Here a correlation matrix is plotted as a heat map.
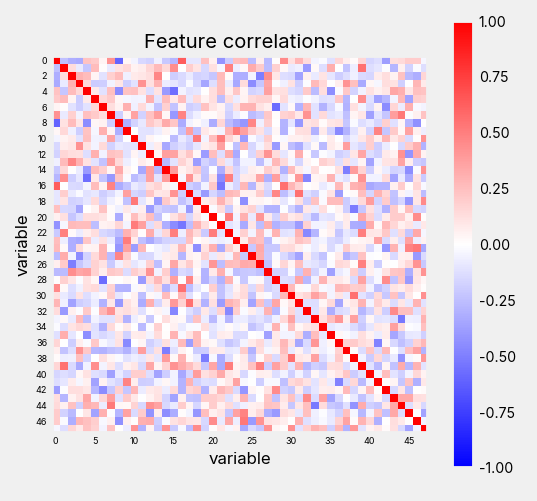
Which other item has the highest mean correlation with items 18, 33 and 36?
47
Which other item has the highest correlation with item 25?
8
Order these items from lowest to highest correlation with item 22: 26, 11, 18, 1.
11, 18, 26, 1
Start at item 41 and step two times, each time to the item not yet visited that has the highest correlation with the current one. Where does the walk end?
23
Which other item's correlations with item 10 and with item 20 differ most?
24
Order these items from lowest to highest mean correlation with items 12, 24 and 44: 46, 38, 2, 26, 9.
38, 2, 9, 26, 46
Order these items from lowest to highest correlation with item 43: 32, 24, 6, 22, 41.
22, 41, 6, 24, 32
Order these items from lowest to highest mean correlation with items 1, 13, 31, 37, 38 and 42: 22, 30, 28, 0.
0, 30, 22, 28
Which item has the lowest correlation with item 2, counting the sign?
26
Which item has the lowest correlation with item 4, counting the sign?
15
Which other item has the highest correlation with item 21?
10
